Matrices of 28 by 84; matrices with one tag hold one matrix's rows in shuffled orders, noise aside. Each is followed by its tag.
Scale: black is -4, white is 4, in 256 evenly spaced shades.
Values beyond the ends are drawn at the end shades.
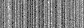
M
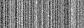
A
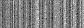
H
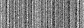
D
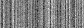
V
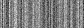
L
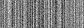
M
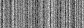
V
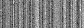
H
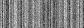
L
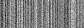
A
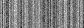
L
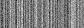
A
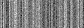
L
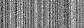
A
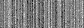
M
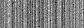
M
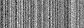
A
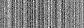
M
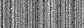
V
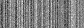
A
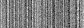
D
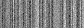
H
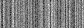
V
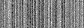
M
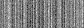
M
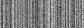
V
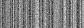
H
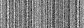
D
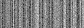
H
